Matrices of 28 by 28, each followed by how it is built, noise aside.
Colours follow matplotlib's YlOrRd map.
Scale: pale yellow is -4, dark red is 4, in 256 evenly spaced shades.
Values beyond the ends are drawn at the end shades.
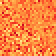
lower triangular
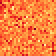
block diagonal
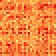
blocks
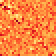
banded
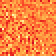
lower triangular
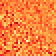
lower triangular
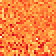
lower triangular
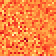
lower triangular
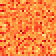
blocks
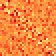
banded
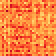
blocks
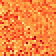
lower triangular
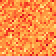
Hankel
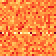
uneven rows
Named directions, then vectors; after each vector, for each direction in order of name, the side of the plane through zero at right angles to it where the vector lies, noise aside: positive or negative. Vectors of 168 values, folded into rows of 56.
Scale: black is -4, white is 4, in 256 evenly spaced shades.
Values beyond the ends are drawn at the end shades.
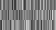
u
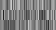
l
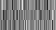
positive, positive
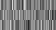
negative, negative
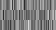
positive, positive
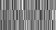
positive, positive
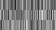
negative, positive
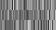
positive, positive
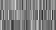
positive, negative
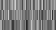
positive, negative
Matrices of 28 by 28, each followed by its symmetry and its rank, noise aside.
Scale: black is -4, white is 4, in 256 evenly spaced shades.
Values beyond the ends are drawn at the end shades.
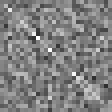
symmetric, rank six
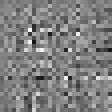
no symmetry, rank four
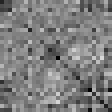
symmetric, rank four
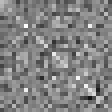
symmetric, rank six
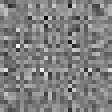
antisymmetric, rank four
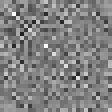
symmetric, rank six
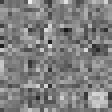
no symmetry, rank four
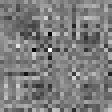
symmetric, rank four
